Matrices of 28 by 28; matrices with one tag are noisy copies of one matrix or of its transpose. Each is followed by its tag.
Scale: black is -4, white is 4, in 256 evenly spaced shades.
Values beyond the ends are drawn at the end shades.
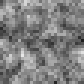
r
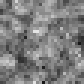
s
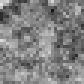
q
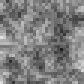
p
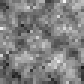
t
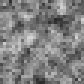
s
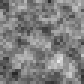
t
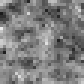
q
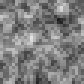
s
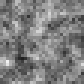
s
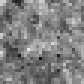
q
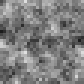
r
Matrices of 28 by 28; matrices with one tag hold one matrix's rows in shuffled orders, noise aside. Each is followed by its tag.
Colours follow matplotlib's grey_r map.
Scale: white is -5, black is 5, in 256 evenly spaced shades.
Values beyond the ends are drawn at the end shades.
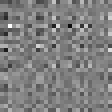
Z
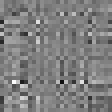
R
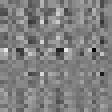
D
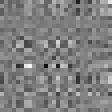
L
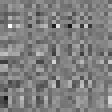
Z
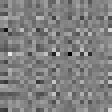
Z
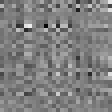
L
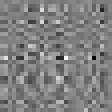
D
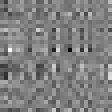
Z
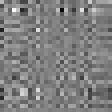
R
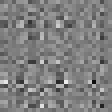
D
